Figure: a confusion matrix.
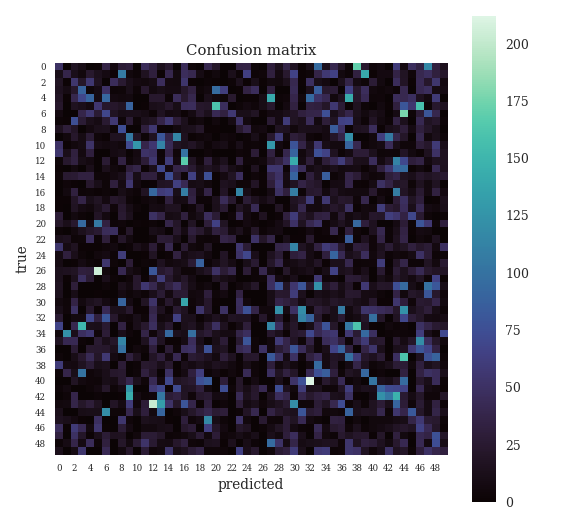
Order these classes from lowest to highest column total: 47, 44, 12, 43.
47, 12, 43, 44
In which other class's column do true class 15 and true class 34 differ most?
1
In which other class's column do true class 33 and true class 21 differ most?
38
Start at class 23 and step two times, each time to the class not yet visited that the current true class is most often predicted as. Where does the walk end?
16
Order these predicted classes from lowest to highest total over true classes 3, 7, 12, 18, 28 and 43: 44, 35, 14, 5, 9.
5, 9, 35, 14, 44
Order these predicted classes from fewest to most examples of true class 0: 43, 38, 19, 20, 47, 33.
20, 19, 43, 33, 47, 38
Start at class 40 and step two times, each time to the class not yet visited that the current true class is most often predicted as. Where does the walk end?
31
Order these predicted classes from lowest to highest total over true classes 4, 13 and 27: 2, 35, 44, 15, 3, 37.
35, 2, 15, 3, 44, 37
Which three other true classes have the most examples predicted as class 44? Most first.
6, 37, 31
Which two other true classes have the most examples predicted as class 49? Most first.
34, 23
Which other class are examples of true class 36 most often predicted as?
8
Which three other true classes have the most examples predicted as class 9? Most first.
42, 41, 5
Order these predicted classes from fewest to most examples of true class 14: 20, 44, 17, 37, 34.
20, 44, 37, 17, 34
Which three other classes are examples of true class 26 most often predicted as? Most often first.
5, 12, 35
